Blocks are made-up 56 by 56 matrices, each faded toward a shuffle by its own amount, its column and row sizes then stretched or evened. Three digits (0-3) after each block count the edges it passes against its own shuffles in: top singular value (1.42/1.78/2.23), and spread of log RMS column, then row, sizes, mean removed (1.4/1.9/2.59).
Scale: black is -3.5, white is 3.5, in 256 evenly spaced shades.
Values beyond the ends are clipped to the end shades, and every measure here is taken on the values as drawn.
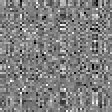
3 2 1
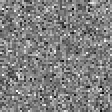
0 0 0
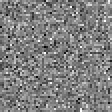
0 1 0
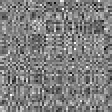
3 0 0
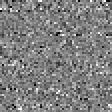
0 0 2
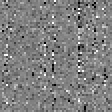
1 2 0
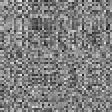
3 1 2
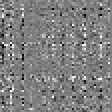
2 3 2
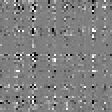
2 3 3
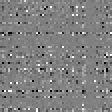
1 2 3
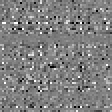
2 1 3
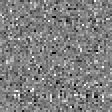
1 0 1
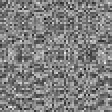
3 0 1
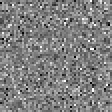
1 1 1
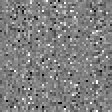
1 2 0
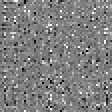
1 2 0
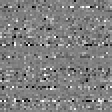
1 0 3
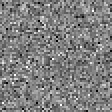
1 0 0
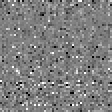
1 1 2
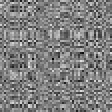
3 3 1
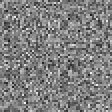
2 1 0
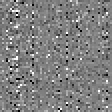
1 3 0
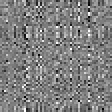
3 3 0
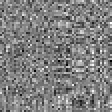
3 2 1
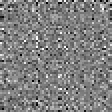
3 2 2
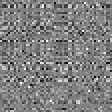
3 0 3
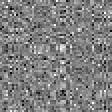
3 2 0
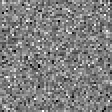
0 0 0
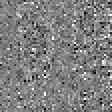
0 3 0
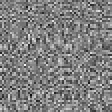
3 1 0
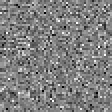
2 0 0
